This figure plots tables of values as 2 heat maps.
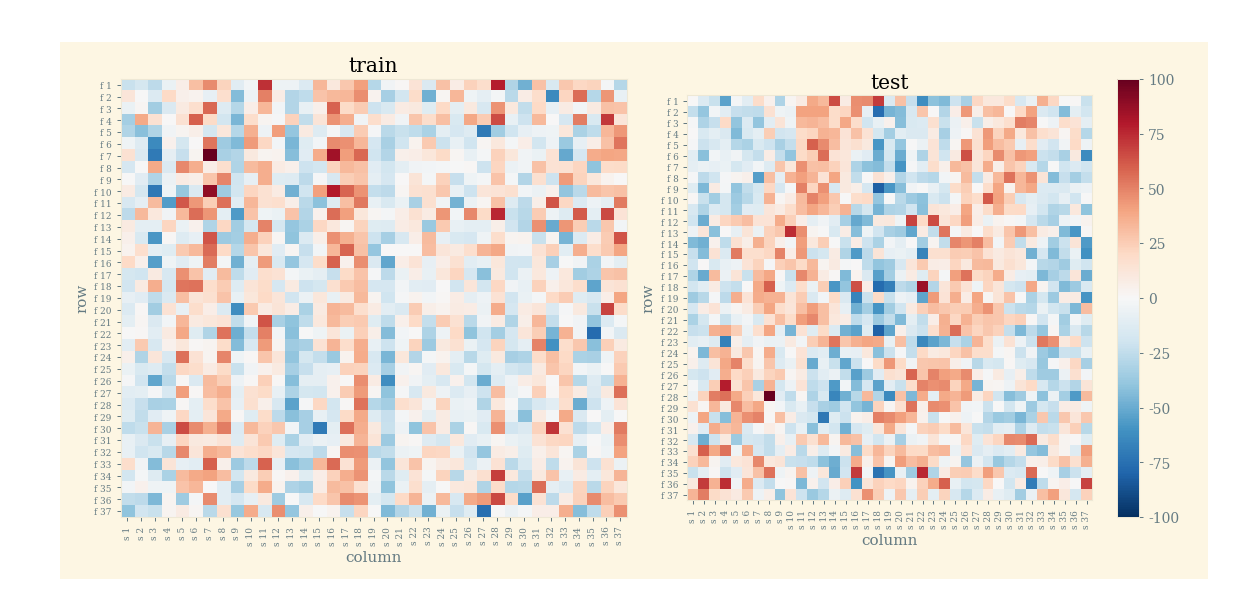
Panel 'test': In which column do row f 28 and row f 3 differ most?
s 8
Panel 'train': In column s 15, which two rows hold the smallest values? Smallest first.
f 30, f 11
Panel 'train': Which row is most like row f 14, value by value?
f 6
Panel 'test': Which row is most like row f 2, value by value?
f 9
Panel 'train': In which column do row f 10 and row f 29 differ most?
s 16
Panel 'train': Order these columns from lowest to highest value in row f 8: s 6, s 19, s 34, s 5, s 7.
s 19, s 7, s 34, s 6, s 5
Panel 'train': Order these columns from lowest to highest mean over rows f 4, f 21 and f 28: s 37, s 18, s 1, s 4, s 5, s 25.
s 1, s 4, s 25, s 37, s 5, s 18
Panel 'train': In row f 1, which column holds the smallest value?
s 30
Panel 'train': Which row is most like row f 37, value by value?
f 5
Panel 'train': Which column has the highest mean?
s 18
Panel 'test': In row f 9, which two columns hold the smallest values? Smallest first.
s 18, s 19
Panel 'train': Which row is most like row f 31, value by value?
f 19
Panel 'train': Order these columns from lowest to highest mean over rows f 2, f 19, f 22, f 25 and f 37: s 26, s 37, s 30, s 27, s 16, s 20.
s 20, s 27, s 26, s 30, s 16, s 37
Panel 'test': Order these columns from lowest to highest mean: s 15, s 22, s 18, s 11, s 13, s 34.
s 18, s 34, s 15, s 22, s 13, s 11
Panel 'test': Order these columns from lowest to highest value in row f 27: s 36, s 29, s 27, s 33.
s 27, s 36, s 33, s 29
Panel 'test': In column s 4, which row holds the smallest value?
f 23
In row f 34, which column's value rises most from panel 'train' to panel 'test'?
s 20
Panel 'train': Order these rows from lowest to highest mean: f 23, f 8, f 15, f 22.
f 22, f 23, f 8, f 15
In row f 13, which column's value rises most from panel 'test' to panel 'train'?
s 36
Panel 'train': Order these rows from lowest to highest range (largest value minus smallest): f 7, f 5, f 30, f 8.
f 8, f 5, f 30, f 7
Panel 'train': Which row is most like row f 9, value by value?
f 29
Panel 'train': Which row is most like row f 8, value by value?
f 18
